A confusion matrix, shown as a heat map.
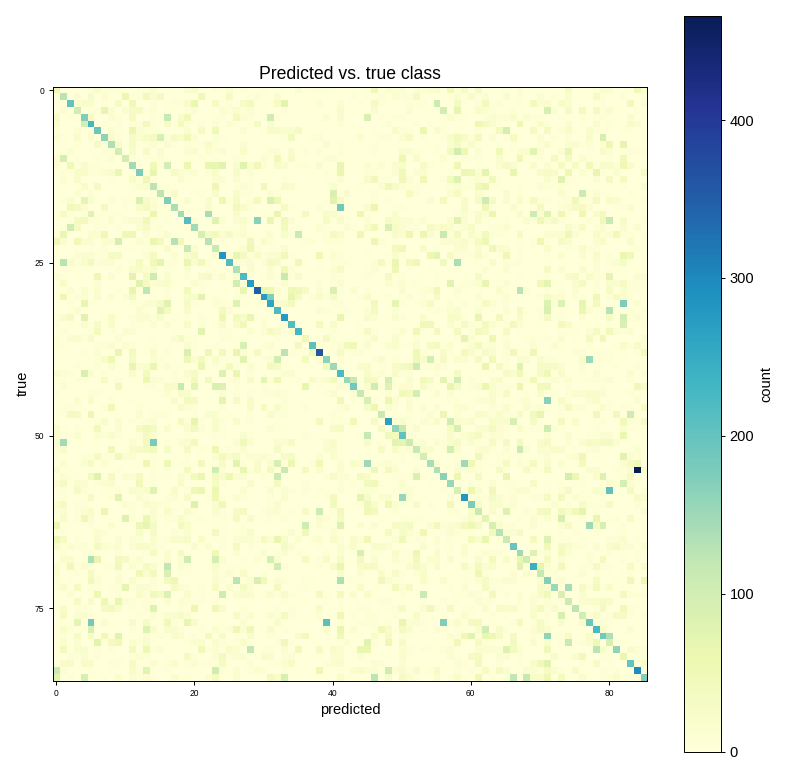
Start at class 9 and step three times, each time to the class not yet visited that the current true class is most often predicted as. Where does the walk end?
74
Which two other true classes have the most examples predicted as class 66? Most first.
85, 48
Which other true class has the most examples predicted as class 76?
15
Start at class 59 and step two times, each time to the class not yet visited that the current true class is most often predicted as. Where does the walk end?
45
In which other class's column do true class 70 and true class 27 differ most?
33
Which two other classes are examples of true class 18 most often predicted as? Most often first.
22, 69
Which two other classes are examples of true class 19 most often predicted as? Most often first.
29, 80
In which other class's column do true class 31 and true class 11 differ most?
82
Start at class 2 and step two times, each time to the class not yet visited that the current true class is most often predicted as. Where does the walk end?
84
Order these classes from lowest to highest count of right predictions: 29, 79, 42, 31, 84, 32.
42, 79, 32, 31, 84, 29
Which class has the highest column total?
71
